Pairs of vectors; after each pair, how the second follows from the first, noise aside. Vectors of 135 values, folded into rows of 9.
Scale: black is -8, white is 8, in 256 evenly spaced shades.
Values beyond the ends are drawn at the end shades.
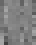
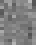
reversed, negated.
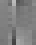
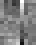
reversed, negated, scaled up.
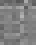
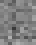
reversed, negated.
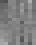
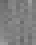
shrunk.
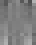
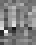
wrapped around, scaled up.
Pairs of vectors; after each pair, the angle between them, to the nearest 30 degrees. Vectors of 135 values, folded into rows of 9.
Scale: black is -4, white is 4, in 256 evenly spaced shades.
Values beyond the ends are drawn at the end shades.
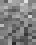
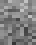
30 degrees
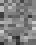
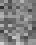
150 degrees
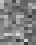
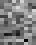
150 degrees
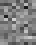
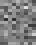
150 degrees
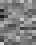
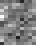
150 degrees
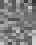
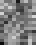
120 degrees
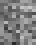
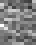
120 degrees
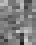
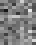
90 degrees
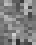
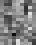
150 degrees
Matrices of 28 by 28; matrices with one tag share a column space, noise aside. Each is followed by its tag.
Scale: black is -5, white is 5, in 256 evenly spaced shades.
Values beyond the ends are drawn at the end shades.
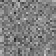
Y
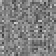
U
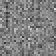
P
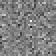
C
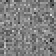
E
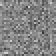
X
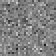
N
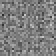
C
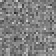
Y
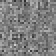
U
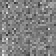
Y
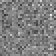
N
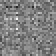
Y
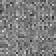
C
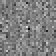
U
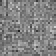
U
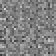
P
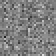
P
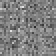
P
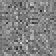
X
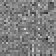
Y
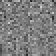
Y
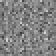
E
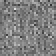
N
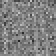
E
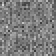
U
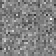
E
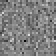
E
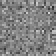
X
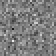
E
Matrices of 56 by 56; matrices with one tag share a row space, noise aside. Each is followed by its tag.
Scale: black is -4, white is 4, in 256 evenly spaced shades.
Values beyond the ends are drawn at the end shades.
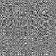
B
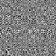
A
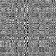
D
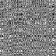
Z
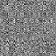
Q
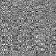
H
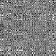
Z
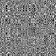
A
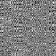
Z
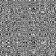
A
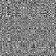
A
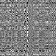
D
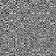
Q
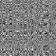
B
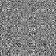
A
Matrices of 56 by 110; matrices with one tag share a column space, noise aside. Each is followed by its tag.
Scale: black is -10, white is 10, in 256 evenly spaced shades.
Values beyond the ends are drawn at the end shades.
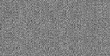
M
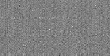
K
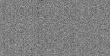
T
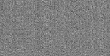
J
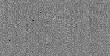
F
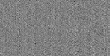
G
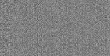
T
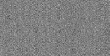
G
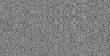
F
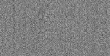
F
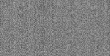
J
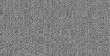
K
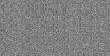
F
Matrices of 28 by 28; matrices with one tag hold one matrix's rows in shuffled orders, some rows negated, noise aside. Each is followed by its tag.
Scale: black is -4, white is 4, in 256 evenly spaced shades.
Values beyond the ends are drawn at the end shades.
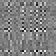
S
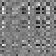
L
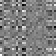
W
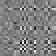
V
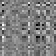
L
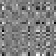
L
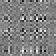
S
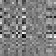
W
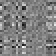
W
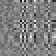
V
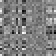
W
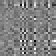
V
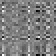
L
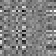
W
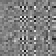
V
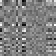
W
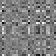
L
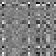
L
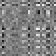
L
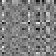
L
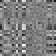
W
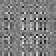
S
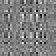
S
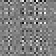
S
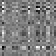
L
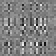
S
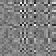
V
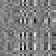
V
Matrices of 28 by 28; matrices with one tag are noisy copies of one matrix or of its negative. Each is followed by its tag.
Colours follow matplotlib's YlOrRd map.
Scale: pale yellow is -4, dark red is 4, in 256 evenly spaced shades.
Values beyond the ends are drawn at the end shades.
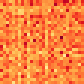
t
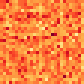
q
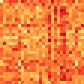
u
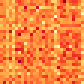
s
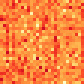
s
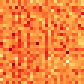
t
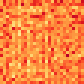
t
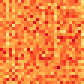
s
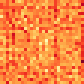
s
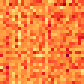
t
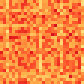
q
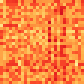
u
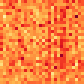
u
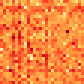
t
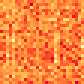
s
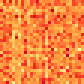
t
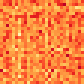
t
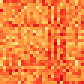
u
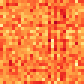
u
